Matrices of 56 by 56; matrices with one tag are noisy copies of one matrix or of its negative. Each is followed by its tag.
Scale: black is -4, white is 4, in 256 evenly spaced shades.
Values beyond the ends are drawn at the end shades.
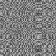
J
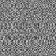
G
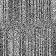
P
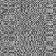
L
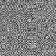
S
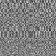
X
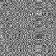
J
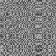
J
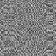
L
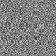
G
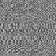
G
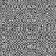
S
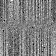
P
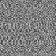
G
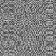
L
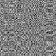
L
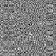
L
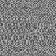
G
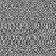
G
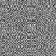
S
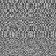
X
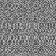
G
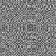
S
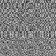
X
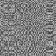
L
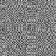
S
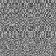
X
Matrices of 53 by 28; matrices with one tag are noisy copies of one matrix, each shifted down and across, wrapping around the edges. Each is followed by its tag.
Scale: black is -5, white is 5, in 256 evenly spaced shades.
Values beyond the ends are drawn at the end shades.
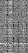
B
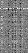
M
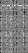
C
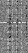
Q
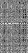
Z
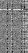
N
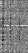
Q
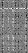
C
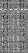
C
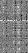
B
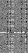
N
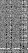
N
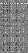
Z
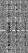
Q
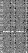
N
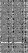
N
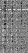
Q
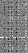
M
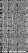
Q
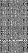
Z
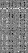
C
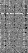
Q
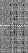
Z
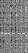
C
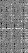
B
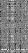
B
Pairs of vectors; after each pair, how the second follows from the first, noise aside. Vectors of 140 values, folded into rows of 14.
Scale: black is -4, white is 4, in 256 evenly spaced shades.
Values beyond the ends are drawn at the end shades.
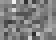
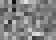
sign-scrambled.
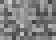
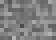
negated, shrunk.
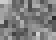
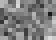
reversed.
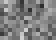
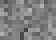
negated, shrunk.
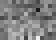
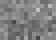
negated, shrunk.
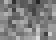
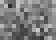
reversed.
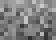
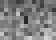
negated.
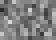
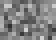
reversed.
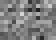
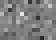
partly zeroed.
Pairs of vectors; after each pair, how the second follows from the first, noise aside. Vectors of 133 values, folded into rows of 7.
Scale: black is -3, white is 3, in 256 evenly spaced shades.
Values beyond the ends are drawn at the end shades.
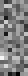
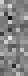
wrapped around, partly zeroed.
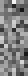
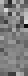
wrapped around, partly zeroed.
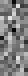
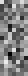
wrapped around.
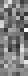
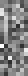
reversed.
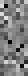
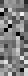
reversed.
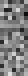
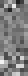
reversed, negated, partly zeroed.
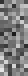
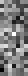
negated.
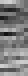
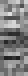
wrapped around.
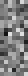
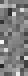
wrapped around, partly zeroed.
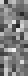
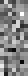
negated.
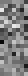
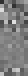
reversed, negated, partly zeroed.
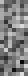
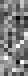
negated.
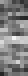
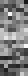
reversed.
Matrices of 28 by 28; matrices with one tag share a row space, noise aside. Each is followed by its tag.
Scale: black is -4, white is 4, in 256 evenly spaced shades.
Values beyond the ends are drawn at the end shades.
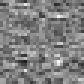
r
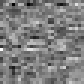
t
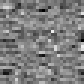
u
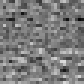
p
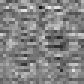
r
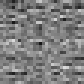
p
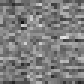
p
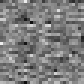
r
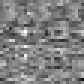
r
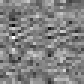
t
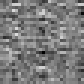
u
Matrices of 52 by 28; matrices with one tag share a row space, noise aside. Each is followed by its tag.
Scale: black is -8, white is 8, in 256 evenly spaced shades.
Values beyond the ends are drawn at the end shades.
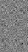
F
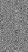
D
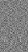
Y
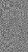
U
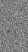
D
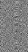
D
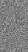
F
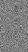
D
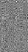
F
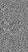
U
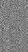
U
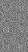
U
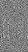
U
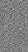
Y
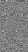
F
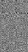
F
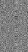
D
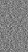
Y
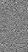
F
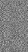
U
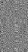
D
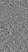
Y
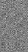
F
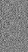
U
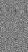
D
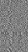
Y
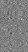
Y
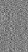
Y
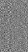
Y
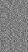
Y
